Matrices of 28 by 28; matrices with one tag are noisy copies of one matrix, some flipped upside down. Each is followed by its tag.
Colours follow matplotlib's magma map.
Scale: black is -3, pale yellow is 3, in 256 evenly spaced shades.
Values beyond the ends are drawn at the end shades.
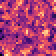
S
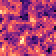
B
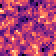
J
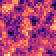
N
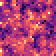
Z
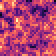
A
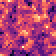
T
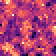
N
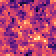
T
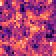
Z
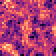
N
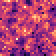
T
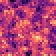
T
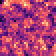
S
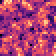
S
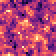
T
